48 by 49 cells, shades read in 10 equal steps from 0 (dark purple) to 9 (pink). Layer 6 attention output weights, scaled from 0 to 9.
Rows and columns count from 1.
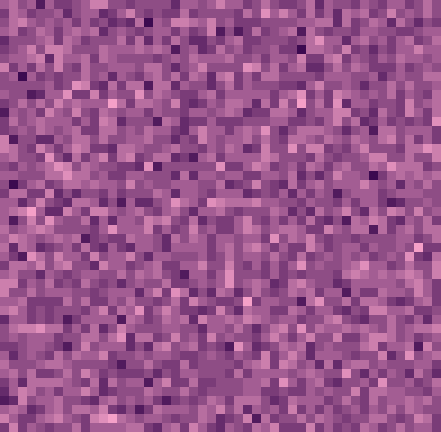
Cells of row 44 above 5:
8
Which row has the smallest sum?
22
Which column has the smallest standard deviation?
37
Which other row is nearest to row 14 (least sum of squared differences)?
7
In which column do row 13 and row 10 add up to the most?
9
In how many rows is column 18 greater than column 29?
21
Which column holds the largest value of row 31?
26
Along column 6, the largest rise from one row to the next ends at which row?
25
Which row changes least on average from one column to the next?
44
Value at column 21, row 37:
4
